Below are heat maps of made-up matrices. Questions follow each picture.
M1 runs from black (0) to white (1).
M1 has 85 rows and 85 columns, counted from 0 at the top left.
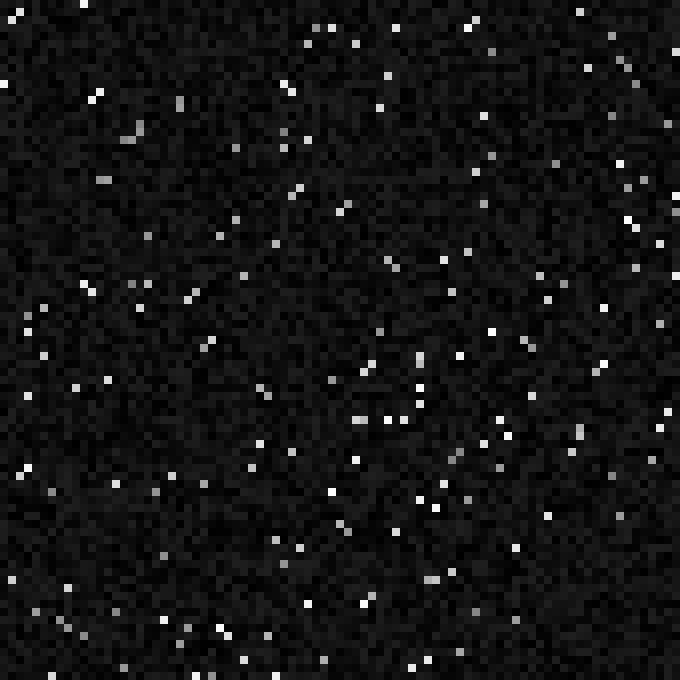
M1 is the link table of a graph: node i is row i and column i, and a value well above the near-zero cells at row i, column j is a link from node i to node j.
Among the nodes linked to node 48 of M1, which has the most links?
node 52
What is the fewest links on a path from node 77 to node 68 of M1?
2
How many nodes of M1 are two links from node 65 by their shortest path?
1
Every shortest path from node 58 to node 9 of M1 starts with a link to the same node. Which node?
node 62
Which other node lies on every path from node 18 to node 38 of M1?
node 35
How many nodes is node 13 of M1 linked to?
2
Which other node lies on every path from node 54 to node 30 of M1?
node 72
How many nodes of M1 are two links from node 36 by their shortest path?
4
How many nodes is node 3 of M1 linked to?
4
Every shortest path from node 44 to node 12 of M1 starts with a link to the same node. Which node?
node 57
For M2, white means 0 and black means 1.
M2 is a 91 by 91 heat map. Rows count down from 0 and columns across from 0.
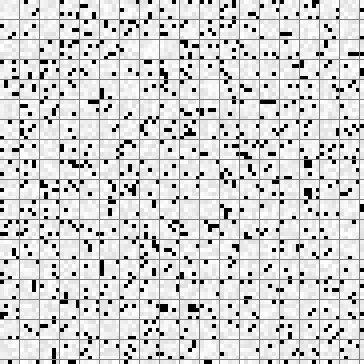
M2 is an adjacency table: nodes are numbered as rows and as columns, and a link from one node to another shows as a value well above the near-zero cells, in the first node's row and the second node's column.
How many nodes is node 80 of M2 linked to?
5
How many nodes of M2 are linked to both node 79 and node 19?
2
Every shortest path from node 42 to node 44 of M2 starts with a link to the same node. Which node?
node 4
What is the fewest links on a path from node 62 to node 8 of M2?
2
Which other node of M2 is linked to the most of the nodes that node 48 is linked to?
node 36
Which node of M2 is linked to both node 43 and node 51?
node 55
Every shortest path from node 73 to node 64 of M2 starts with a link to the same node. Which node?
node 88
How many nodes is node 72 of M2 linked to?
10
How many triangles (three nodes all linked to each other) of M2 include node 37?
6
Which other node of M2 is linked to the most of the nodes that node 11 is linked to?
node 77
